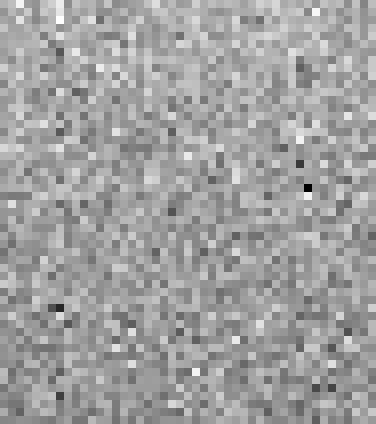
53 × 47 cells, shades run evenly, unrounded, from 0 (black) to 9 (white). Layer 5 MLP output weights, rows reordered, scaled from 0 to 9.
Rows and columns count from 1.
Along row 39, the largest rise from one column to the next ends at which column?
9
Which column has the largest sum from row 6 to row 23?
3
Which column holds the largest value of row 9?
13
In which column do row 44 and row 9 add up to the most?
15
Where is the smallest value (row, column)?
24, 39
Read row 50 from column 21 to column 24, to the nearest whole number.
4 5 5 7
